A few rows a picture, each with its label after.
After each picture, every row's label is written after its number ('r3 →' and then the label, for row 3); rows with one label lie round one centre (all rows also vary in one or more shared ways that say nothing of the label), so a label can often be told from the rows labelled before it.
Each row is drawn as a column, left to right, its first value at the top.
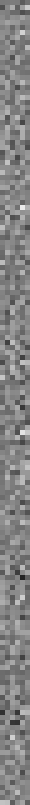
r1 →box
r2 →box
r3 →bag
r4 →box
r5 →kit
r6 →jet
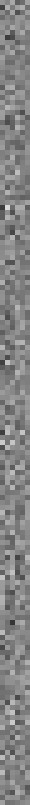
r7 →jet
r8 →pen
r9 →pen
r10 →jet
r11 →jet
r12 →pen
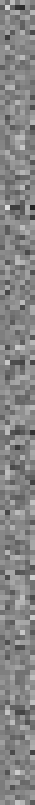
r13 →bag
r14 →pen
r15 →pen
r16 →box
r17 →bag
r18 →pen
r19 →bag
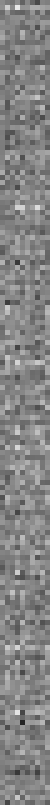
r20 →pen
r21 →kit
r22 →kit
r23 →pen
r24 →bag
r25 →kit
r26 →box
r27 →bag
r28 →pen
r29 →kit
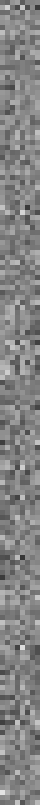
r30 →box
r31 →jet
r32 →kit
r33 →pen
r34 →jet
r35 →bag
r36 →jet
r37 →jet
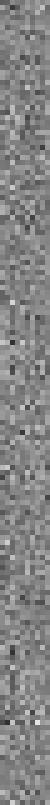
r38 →pen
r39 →bag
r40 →box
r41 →bag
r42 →pen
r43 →pen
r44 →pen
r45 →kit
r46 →jet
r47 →pen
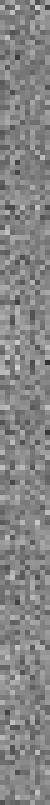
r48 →jet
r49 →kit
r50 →pen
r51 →kit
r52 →kit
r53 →bag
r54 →jet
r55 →box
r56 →jet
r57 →kit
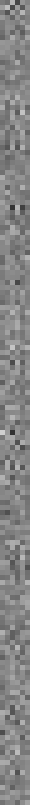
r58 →jet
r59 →pen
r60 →pen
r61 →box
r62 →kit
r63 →jet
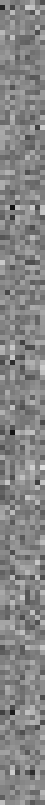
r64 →bag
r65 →pen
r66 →box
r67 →kit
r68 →jet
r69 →jet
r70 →kit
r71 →box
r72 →jet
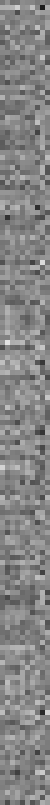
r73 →box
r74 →pen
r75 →bag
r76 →bag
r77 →pen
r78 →box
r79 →pen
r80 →jet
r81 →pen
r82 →jet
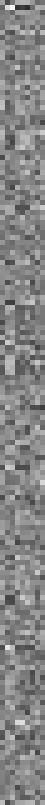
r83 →pen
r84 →box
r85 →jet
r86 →pen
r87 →kit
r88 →jet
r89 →box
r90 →jet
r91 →box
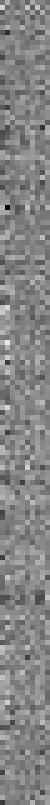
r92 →kit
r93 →kit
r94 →box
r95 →bag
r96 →pen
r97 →box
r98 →bag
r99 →pen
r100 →bag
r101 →jet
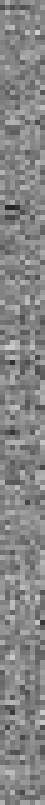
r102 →box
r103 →box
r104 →jet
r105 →kit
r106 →jet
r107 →jet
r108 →pen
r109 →jet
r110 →pen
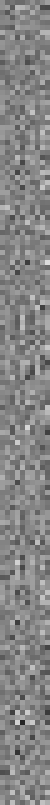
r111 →kit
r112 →bag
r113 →box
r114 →jet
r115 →jet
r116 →bag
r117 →box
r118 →box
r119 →jet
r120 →pen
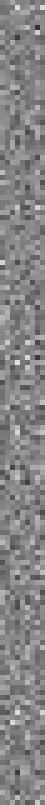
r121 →kit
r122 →kit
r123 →pen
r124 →pen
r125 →jet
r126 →jet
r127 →kit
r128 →bag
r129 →jet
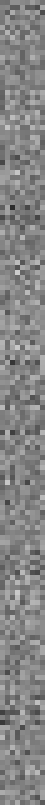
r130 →bag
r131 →jet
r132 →pen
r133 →kit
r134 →kit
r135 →jet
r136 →box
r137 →kit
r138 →jet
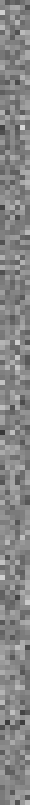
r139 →box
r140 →bag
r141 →box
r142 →box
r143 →bag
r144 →jet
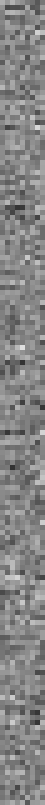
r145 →pen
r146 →box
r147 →bag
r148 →pen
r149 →jet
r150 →pen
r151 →jet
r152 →bag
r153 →jet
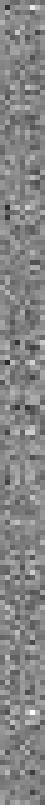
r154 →box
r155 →bag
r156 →box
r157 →jet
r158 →pen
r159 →box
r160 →jet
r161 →box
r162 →box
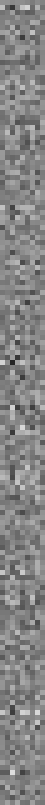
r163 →pen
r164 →kit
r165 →pen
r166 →pen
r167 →pen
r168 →jet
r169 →jet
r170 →box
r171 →bag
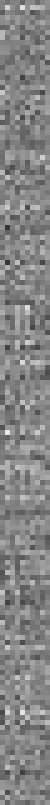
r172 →kit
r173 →jet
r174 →jet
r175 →kit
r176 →kit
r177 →kit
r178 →pen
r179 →box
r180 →box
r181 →pen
